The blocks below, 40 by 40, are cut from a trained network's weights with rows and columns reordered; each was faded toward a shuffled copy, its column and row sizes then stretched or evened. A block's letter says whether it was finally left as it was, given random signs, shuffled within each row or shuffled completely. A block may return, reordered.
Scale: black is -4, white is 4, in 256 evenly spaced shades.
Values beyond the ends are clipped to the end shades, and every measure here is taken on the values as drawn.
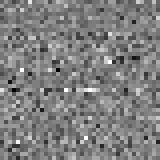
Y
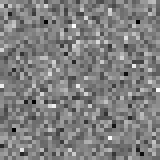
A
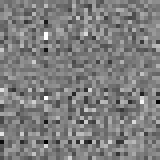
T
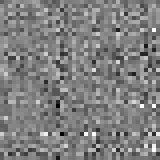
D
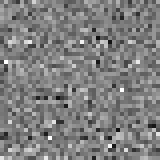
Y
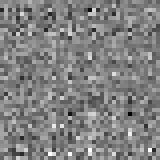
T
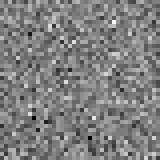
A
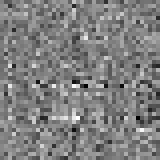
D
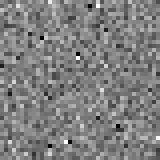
A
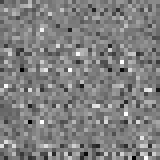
Y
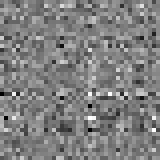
D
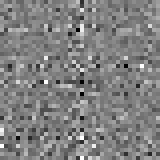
T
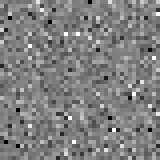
A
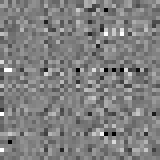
D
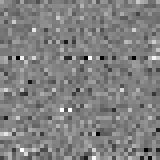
Y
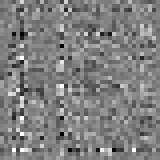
D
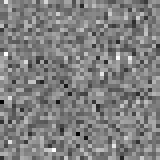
A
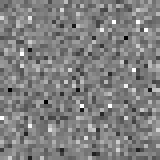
A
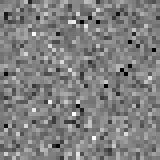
A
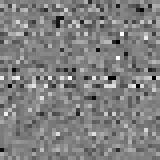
Y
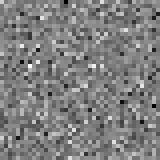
A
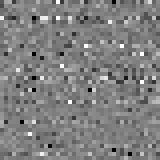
Y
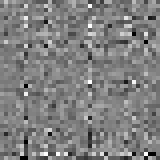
D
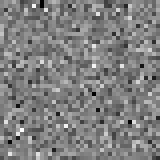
A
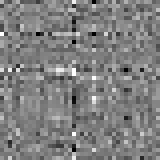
D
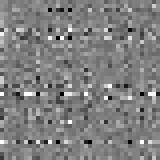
T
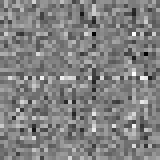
T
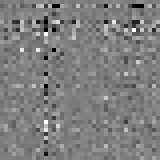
T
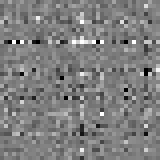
T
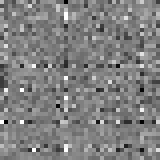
T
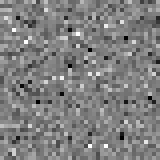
A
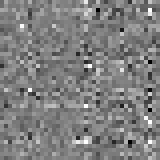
D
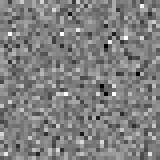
A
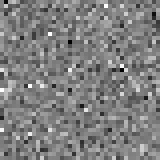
A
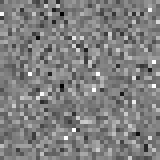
A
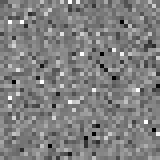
A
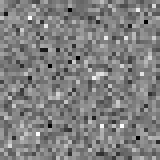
A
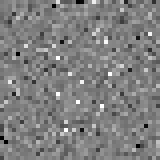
A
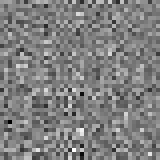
D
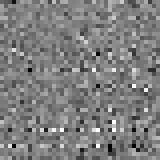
T
